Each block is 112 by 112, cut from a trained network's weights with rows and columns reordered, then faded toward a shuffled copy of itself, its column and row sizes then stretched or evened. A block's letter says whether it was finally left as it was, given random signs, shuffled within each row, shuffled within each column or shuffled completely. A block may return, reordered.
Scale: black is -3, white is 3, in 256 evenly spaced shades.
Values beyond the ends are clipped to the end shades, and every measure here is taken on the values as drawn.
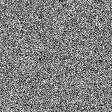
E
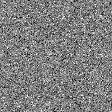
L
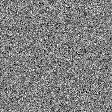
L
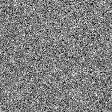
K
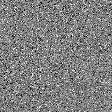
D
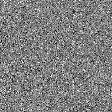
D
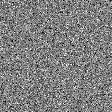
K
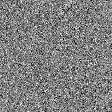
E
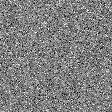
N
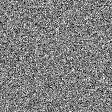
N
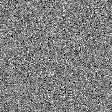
D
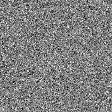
L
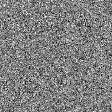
D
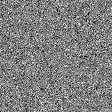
N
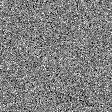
N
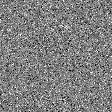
K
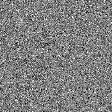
D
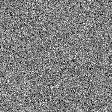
K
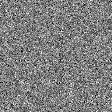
L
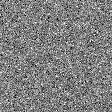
N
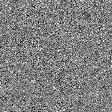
L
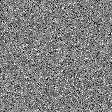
N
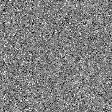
L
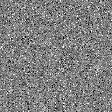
D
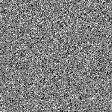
D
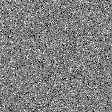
E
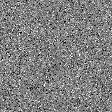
E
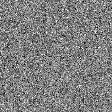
D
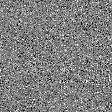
L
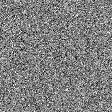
N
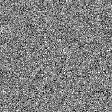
D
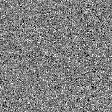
D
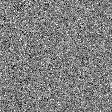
E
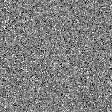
D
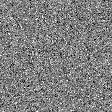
N
